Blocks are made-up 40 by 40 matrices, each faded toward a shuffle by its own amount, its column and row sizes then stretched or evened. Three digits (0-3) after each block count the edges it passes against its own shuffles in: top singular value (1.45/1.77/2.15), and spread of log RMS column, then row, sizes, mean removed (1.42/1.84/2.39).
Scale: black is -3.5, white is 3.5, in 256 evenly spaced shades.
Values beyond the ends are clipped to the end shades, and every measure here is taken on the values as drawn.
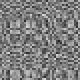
3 2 1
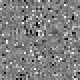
0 1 0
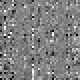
0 3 0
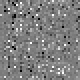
0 2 0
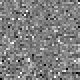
0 0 1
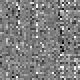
1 3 0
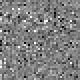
0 1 1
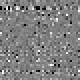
2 1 2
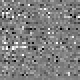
0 1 3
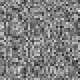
2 1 0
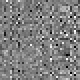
2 3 0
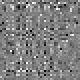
3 1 2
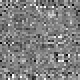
2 0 2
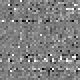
1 0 3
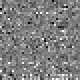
1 1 2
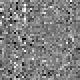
0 2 0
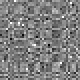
3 0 0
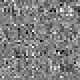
1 1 2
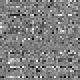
2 0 3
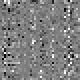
2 3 0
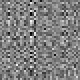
3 3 0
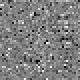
1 0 1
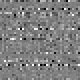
2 0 3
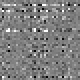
2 2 3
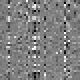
3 3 1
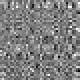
3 1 2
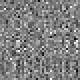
2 2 0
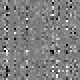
2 3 2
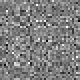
2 1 1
